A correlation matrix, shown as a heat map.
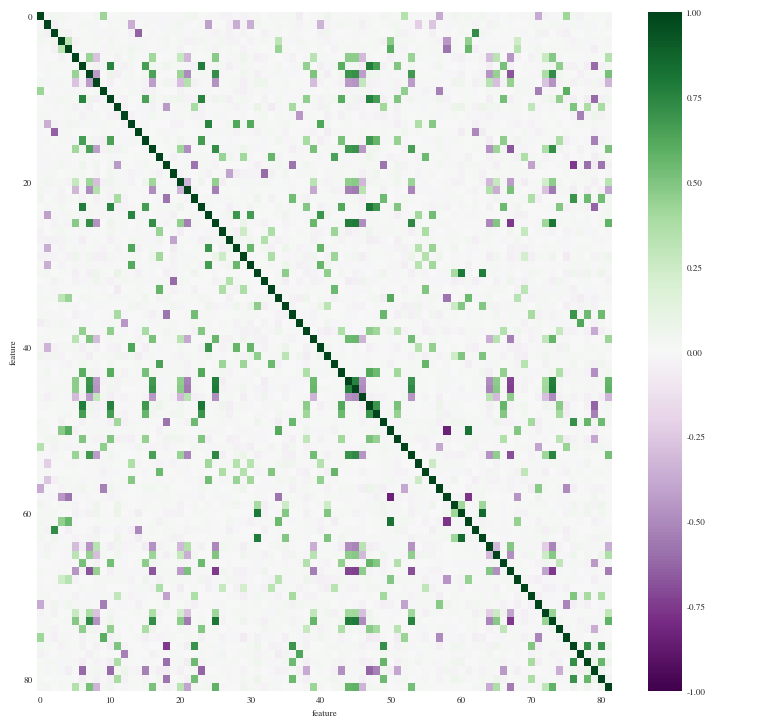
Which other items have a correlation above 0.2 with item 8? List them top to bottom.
21, 46, 64, 67
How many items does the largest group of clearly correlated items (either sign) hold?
18
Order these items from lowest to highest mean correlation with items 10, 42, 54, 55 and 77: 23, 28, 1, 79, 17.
79, 1, 28, 23, 17
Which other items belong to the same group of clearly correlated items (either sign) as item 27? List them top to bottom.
19, 32
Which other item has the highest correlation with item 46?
67
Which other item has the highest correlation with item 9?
75
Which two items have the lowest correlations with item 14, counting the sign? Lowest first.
2, 62
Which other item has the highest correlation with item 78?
76
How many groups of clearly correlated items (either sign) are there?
11
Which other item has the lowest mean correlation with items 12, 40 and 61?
58
